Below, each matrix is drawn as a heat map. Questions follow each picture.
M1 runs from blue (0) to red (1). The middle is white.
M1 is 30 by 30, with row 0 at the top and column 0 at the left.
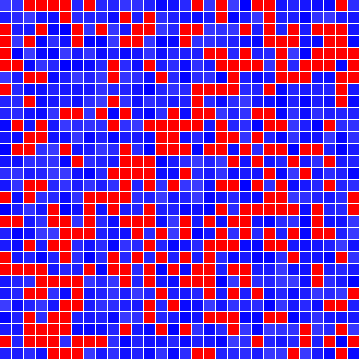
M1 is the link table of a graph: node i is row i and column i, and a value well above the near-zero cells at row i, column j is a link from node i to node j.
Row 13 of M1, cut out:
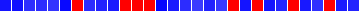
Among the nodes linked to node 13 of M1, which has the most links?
node 12
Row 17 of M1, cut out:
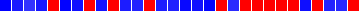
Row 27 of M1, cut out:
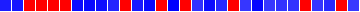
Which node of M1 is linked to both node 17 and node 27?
node 4
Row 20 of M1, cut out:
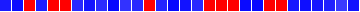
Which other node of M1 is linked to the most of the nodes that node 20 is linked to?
node 26
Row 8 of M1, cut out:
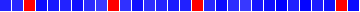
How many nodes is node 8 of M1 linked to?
4
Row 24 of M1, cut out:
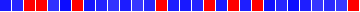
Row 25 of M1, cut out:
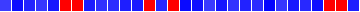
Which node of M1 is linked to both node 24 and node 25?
node 6
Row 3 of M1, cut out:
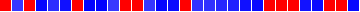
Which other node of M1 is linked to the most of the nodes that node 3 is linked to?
node 2
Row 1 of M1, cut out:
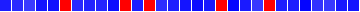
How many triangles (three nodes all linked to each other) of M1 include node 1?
7
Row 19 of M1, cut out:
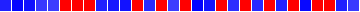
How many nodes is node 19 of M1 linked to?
12
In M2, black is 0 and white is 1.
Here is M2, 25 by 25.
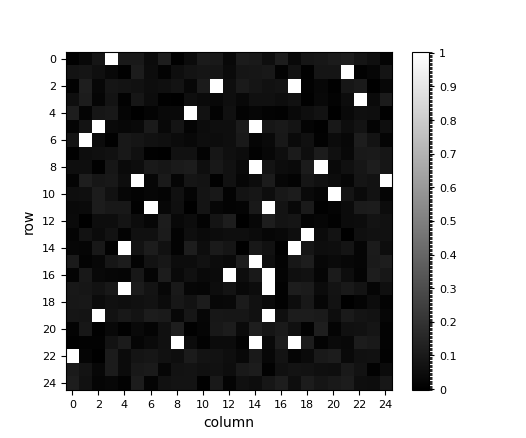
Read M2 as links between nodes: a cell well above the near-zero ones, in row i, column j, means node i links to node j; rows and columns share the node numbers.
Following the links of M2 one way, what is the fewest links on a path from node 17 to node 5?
3
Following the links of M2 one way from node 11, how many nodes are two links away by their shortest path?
2
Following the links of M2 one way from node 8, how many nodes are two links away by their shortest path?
4
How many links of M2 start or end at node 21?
4
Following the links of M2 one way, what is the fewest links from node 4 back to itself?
4
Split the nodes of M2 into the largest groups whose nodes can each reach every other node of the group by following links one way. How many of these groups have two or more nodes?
2
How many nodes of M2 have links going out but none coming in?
3
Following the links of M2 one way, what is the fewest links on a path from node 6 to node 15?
4
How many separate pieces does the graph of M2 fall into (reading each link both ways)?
6
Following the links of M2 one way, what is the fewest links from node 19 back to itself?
7
